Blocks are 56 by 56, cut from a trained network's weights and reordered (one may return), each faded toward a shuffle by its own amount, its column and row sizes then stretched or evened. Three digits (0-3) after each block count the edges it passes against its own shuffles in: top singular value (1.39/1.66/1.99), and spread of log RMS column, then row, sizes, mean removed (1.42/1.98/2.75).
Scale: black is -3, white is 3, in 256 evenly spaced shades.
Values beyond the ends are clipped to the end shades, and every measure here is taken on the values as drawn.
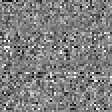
0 1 3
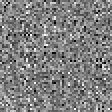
2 2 0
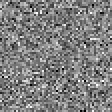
1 0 1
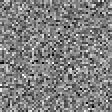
2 0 0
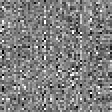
2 3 1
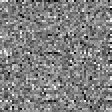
2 1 1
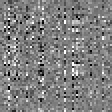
3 3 2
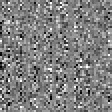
0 3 0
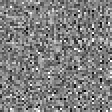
1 2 1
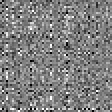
3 3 1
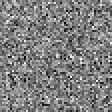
0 1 0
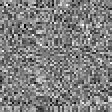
3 0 0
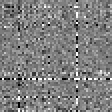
3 2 2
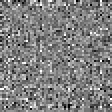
2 2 2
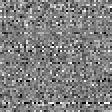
1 0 3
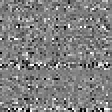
1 2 3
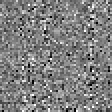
1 2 0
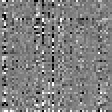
2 3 2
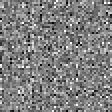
1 2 1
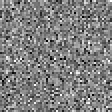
2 1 1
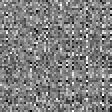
3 3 0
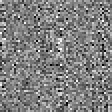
3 2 0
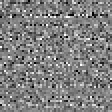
0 0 3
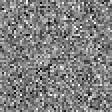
0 1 0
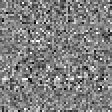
0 0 2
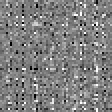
2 3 2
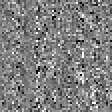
0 3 0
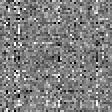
2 2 2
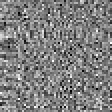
3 2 0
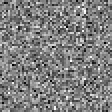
1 0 0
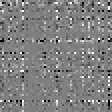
2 3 3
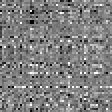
3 2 3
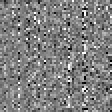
0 3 0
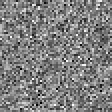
1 0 0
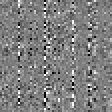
3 3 1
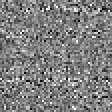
2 0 2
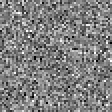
0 0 1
